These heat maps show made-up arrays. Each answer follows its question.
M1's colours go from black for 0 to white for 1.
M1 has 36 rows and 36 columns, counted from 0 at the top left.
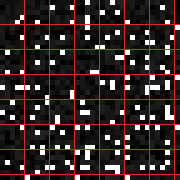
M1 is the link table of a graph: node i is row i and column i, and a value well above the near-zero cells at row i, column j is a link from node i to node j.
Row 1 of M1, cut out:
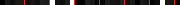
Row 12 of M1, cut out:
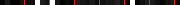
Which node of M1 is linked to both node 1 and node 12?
node 10
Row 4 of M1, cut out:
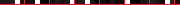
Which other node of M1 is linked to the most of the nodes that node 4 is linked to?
node 17
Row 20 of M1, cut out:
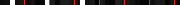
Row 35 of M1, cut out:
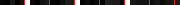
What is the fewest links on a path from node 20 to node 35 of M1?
5
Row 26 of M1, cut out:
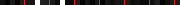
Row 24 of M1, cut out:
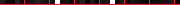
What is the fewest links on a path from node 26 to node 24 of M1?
4
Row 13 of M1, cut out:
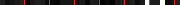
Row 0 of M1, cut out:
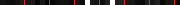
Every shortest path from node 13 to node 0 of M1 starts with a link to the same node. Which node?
node 29
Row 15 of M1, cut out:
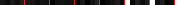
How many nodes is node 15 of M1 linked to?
3
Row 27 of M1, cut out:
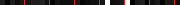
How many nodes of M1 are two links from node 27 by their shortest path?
9
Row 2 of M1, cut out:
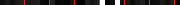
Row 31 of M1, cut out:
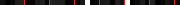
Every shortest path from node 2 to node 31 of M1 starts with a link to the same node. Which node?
node 23
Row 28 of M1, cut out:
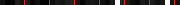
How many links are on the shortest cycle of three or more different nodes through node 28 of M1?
3
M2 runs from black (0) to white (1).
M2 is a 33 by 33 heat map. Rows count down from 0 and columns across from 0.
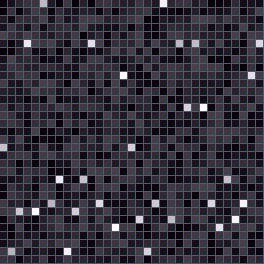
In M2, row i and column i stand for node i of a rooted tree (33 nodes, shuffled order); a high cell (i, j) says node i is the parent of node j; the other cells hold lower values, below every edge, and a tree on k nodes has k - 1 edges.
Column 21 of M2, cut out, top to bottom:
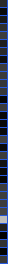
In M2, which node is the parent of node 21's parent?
28
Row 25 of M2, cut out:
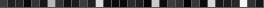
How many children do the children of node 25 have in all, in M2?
3
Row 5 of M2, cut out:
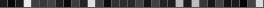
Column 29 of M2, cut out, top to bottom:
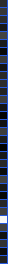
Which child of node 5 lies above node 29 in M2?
22
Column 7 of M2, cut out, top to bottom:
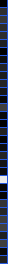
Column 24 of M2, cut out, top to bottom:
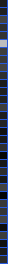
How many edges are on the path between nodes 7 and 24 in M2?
3
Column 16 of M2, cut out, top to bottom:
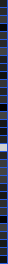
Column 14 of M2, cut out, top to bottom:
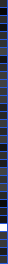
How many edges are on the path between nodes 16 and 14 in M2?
6
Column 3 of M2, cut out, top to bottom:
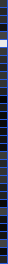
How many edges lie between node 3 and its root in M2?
8
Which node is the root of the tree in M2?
13
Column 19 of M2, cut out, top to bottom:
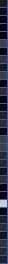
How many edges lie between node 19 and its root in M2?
2
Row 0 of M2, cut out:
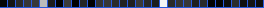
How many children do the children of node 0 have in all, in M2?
5
